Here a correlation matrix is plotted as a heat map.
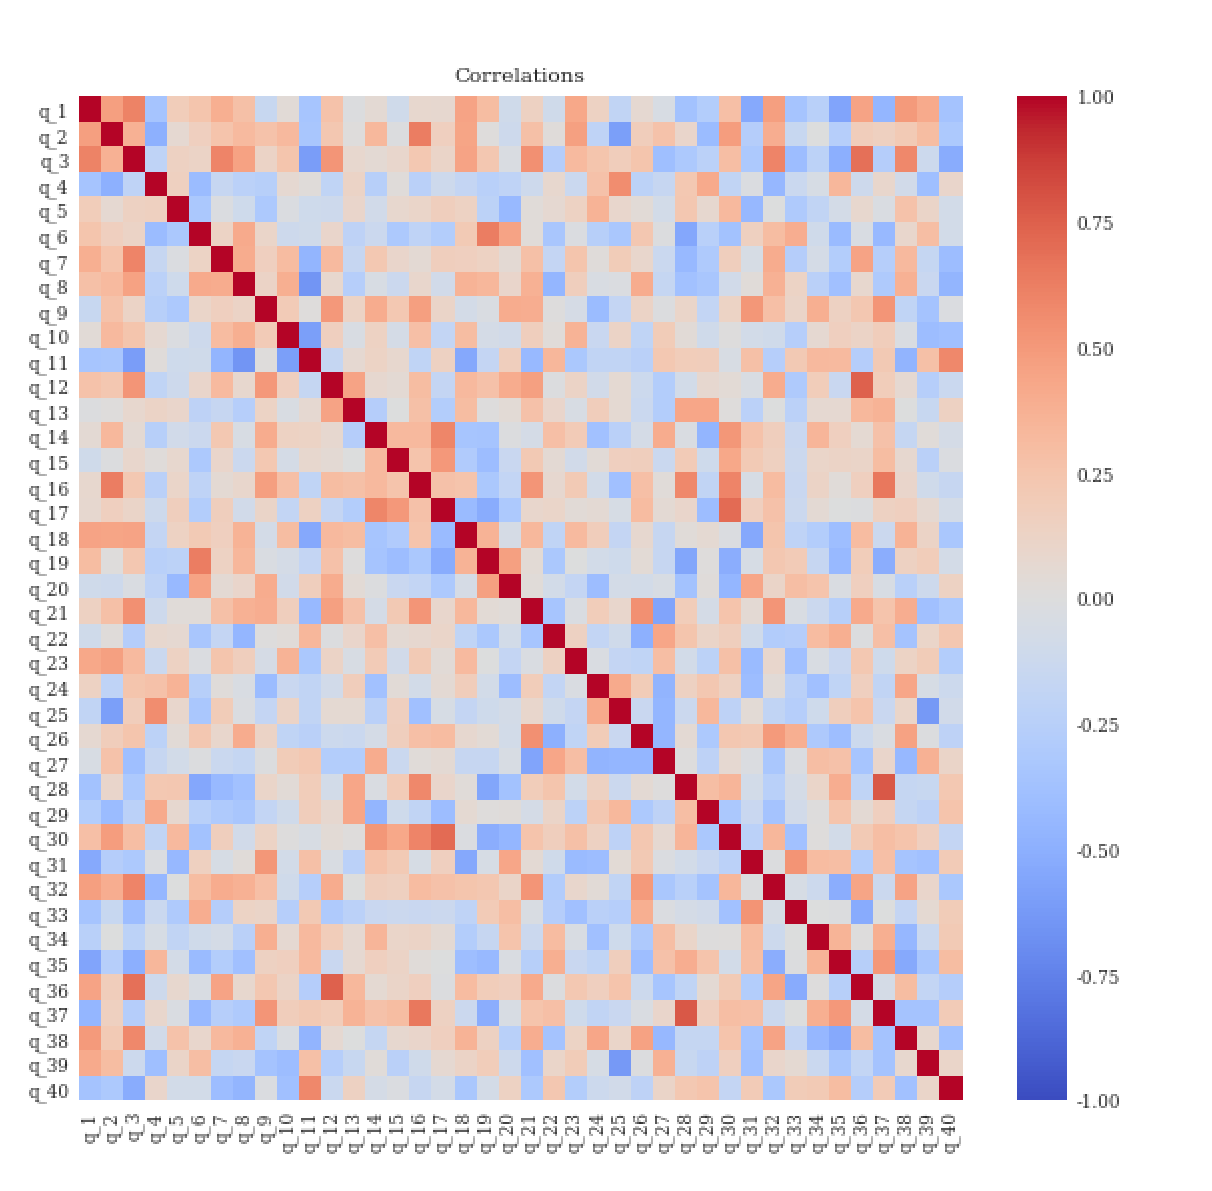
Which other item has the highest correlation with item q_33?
q_31
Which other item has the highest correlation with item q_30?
q_17
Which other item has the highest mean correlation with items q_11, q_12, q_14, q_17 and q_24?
q_30
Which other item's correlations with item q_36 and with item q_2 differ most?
q_25
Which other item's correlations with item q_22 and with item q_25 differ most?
q_27
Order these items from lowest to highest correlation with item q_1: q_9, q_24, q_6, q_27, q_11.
q_11, q_9, q_27, q_24, q_6
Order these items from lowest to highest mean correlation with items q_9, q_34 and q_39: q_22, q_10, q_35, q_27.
q_10, q_35, q_22, q_27
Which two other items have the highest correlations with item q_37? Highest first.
q_28, q_16
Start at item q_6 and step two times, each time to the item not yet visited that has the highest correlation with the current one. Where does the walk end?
q_20
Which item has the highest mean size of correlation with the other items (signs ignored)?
q_3
